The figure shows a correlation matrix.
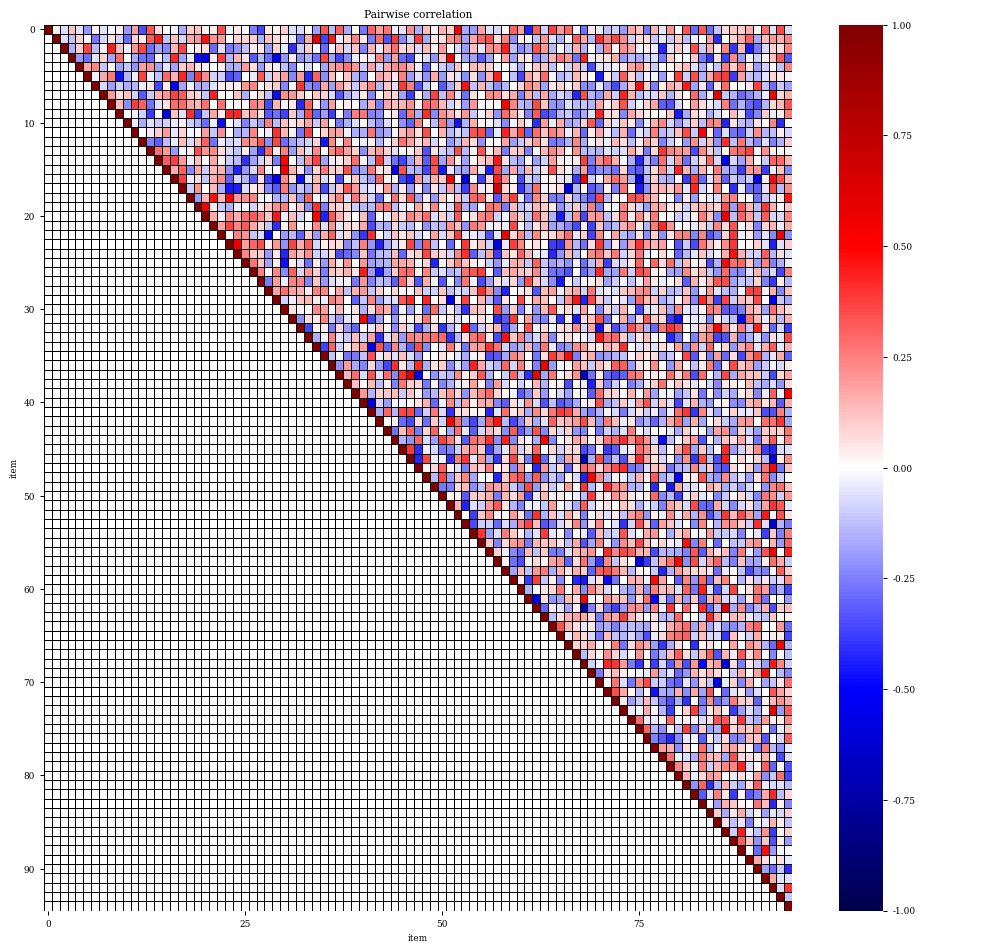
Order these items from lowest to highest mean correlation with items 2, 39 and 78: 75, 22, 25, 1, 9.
22, 75, 25, 1, 9
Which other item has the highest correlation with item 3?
51
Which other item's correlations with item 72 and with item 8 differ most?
62
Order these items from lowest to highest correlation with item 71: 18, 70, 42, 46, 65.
46, 18, 70, 65, 42
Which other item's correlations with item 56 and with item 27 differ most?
92
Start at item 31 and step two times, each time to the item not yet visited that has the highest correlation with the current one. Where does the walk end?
26
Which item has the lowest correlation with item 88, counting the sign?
31
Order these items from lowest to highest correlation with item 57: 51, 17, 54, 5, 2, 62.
54, 62, 2, 51, 5, 17
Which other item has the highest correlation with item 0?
52
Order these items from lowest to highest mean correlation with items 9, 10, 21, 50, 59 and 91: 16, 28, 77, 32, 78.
32, 28, 16, 78, 77
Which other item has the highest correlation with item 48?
69
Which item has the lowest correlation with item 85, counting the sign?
70
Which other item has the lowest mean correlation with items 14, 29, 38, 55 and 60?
85
